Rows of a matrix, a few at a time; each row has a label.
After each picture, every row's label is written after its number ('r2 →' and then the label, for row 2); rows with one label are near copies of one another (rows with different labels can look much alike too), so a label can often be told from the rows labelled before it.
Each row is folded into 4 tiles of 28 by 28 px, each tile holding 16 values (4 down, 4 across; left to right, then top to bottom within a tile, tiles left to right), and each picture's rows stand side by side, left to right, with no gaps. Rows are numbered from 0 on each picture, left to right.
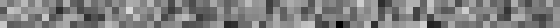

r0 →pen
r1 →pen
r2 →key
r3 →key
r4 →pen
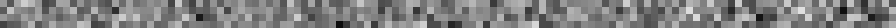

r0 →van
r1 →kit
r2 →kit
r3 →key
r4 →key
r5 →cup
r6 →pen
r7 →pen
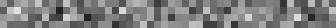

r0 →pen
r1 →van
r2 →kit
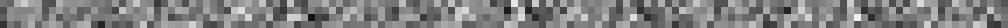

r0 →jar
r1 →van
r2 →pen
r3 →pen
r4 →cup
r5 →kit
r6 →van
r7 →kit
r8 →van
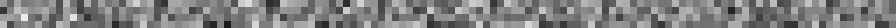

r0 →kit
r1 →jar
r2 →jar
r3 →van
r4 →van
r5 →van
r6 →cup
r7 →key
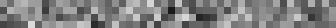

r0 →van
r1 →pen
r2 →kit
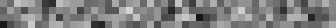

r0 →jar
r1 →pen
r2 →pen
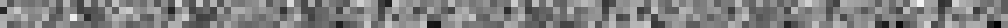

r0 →kit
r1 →cup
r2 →cup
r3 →jar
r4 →cup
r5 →key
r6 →cup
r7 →jar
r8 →jar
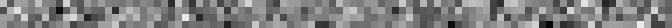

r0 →pen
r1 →kit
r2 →jar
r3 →cup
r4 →jar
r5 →van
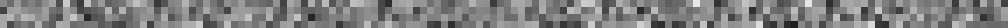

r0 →kit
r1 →key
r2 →kit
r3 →jar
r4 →key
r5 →van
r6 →key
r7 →key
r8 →kit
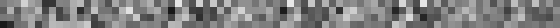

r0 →key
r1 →cup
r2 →cup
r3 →cup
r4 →cup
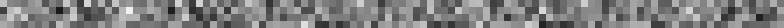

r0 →cup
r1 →cup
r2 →van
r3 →key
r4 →van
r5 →key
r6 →pen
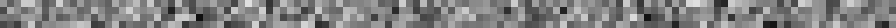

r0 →van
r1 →pen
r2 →van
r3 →cup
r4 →cup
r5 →kit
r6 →jar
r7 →jar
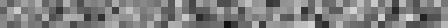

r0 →pen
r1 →kit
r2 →key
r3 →pen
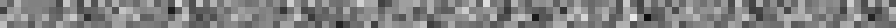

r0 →kit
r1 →cup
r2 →cup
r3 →key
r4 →pen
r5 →kit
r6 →kit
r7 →kit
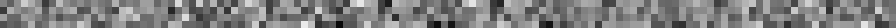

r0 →van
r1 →cup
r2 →van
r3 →jar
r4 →jar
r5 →key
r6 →key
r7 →van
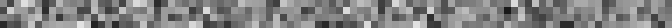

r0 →van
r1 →van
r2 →jar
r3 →van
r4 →cup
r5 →key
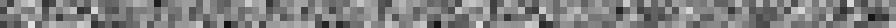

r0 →van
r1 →key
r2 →key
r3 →jar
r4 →van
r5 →cup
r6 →cup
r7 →pen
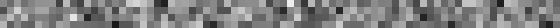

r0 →kit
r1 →jar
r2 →cup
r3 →kit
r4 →jar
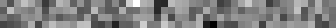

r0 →van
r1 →jar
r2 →key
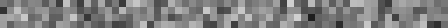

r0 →kit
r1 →van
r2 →kit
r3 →jar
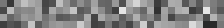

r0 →van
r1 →van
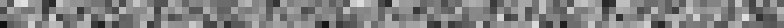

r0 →jar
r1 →van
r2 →jar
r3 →jar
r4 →key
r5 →jar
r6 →kit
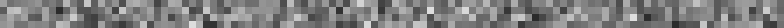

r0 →cup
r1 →van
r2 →kit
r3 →van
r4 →pen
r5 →kit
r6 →key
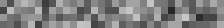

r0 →van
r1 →pen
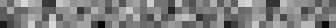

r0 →jar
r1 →pen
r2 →jar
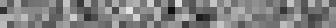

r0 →kit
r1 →pen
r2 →cup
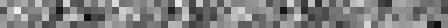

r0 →pen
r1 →cup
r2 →cup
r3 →jar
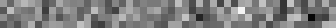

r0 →van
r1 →kit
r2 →pen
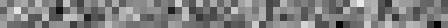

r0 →pen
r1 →cup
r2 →van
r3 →jar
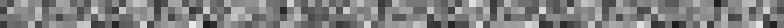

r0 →van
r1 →van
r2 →cup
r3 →van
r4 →van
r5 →van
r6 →key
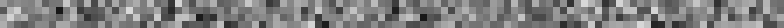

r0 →cup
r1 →pen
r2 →key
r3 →pen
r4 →kit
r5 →van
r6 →key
